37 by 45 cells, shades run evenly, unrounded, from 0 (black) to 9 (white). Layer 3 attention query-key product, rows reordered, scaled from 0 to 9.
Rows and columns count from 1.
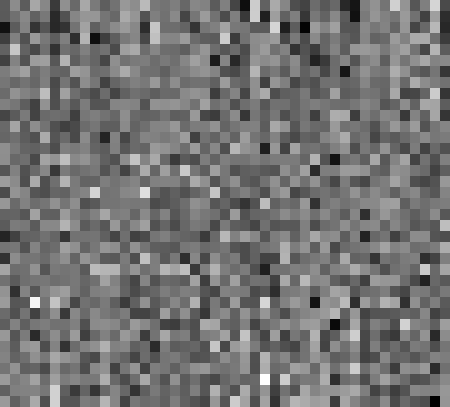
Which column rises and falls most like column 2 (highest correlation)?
21
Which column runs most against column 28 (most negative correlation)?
31
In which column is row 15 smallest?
34
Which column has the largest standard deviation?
27
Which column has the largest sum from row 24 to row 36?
6
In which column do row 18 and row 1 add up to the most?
15
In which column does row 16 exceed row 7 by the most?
35
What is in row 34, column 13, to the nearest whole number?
4
